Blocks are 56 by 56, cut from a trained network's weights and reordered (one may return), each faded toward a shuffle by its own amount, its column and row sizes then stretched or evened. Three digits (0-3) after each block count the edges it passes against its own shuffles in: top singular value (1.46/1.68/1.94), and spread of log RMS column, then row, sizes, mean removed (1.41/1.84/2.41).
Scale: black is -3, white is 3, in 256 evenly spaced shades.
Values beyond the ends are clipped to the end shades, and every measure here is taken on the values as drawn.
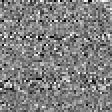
0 0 3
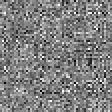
2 2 1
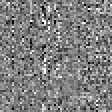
0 3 1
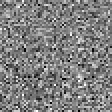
2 2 1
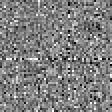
2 2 0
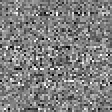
1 0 3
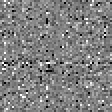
0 2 1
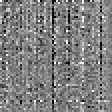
3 3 2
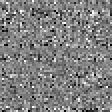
0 1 3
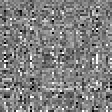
2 2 2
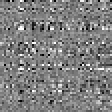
3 2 3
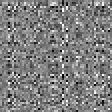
3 3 3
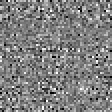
0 1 3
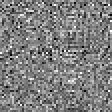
2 1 2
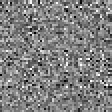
2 2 2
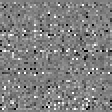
0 2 3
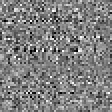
2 1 3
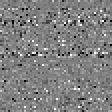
0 1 3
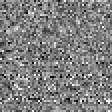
0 0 3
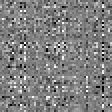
2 3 3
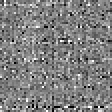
0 0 3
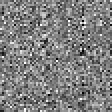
2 2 0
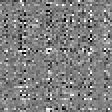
1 3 3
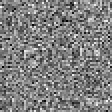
1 0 0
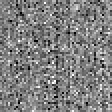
0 2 0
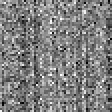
2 1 0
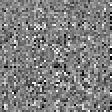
1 3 2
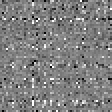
0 2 3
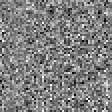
2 2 0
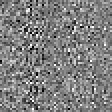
2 3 1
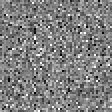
0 0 1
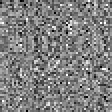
2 2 0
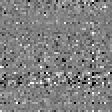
0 1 3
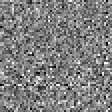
2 0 1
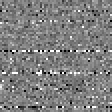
1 0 3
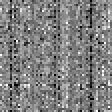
3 3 1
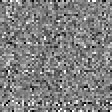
0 1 3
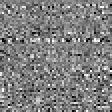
2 2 3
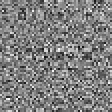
3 0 1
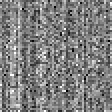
3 0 1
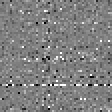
2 2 2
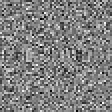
2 1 0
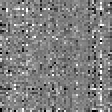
1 3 2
